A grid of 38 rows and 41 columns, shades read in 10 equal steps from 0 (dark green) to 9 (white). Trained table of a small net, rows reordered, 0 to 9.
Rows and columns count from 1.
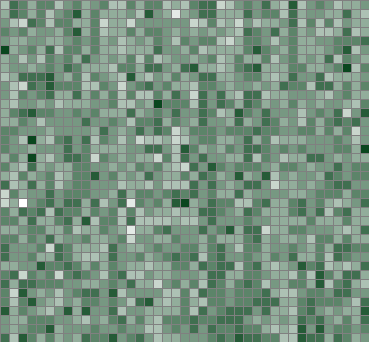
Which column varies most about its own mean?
3
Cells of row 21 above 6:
1
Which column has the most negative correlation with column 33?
10
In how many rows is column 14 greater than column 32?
18
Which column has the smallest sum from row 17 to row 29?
24
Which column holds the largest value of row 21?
31
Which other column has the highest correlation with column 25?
13
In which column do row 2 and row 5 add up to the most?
20
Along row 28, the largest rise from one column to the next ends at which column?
6
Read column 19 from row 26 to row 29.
2 5 4 3
